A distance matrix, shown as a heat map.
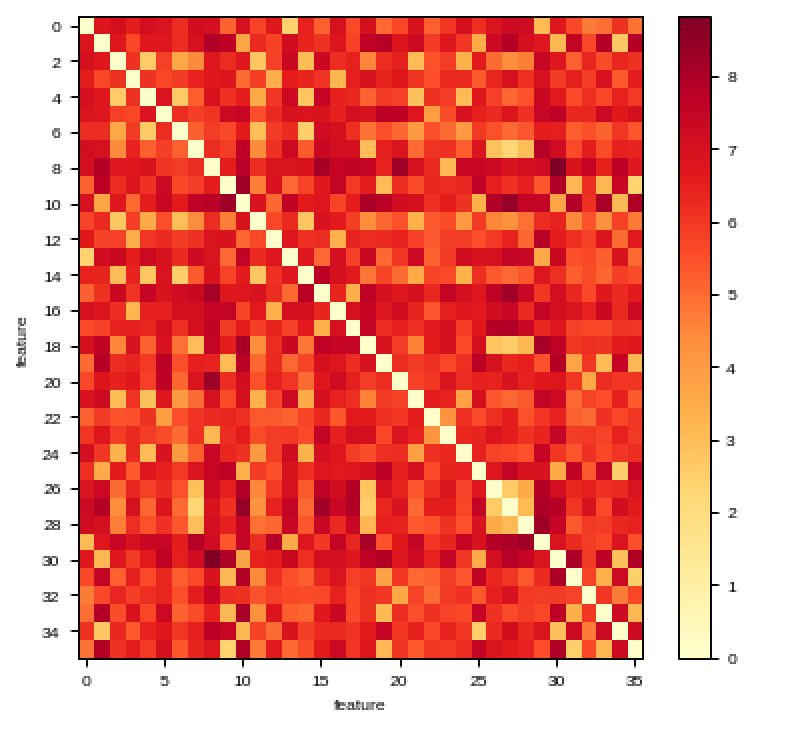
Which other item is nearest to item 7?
27
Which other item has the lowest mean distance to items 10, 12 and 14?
34
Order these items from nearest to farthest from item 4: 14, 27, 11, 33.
14, 11, 27, 33
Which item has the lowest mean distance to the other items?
11
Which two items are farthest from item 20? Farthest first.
8, 5
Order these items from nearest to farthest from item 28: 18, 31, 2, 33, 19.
18, 2, 31, 33, 19
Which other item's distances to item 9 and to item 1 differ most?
35
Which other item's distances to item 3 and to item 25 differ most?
16
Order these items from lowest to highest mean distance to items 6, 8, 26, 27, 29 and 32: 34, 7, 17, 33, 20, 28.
7, 28, 33, 20, 34, 17
